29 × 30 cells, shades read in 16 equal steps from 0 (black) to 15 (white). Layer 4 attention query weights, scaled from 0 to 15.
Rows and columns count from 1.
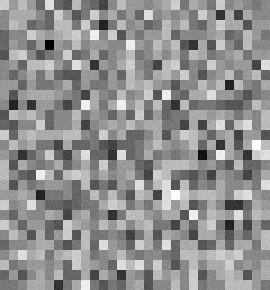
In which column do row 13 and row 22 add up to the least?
21
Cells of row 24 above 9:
9
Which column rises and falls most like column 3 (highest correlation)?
23
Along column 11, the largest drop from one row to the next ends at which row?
7
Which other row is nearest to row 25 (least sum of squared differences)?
19
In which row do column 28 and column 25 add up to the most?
13
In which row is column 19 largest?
10
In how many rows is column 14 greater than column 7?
17
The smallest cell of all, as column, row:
6, 5
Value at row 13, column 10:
4
